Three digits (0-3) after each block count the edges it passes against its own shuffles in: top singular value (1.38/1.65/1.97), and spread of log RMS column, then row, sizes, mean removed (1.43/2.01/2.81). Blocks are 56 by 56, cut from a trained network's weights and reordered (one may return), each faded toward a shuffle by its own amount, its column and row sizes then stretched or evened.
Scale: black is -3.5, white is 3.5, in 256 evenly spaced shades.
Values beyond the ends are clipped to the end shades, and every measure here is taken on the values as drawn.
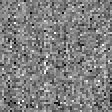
0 1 0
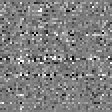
1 1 3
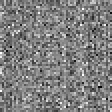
2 0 0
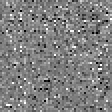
1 1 1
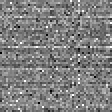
2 0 0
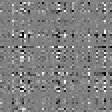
3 3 3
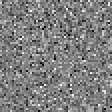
1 1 0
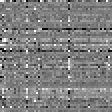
3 1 3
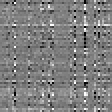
3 3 1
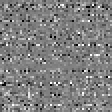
1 1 3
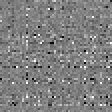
0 2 2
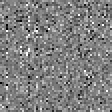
2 2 1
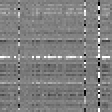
3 2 1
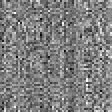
3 1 0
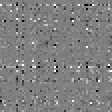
1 2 2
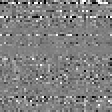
1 0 3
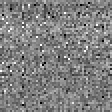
0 1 1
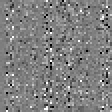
0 3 0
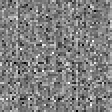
2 0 1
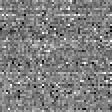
1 0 2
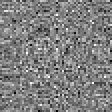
3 1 1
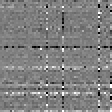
3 2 2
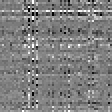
3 3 2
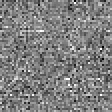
0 1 1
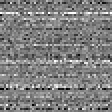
3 0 3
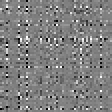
3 3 3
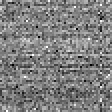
2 0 0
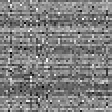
3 1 0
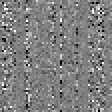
0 3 0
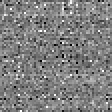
1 1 1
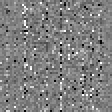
0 2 0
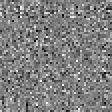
1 1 1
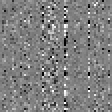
3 3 0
